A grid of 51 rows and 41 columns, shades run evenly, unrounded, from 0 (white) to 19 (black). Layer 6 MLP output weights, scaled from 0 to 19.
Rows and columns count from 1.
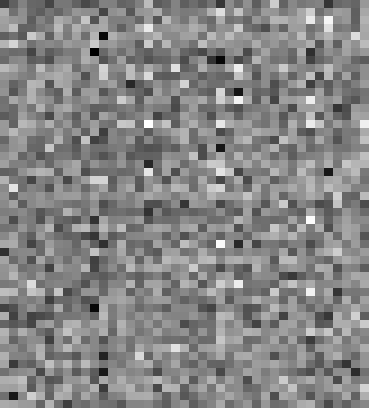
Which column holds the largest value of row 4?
30
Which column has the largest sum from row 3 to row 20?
16
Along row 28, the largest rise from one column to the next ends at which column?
36
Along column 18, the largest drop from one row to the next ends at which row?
48
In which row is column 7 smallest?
37
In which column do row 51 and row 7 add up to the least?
34
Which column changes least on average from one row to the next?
13
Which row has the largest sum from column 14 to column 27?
8
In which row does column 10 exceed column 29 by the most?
38
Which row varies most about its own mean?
22
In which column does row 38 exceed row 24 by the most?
2
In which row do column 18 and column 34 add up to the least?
5
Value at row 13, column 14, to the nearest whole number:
4
